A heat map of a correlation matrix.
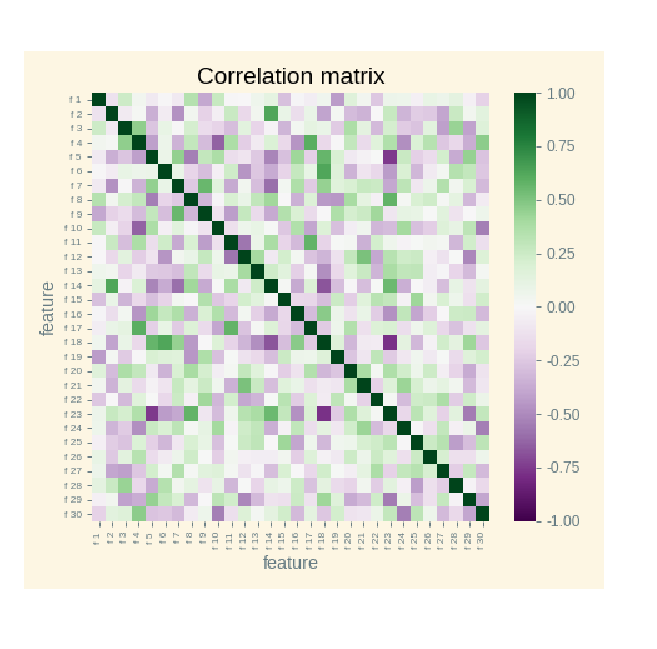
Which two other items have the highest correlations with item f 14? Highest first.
f 2, f 23
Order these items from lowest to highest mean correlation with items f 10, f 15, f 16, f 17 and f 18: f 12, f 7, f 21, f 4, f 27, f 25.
f 4, f 25, f 12, f 21, f 27, f 7
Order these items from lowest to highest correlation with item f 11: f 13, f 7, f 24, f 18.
f 7, f 18, f 24, f 13
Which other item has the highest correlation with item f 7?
f 9
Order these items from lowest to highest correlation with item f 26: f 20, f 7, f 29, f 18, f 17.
f 29, f 18, f 7, f 17, f 20
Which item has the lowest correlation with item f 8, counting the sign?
f 5
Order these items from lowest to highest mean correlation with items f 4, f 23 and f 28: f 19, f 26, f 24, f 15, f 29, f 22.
f 29, f 24, f 19, f 22, f 15, f 26
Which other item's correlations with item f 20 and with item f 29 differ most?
f 23
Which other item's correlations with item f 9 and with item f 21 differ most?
f 22
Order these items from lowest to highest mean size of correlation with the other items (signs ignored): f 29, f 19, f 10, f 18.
f 19, f 10, f 29, f 18
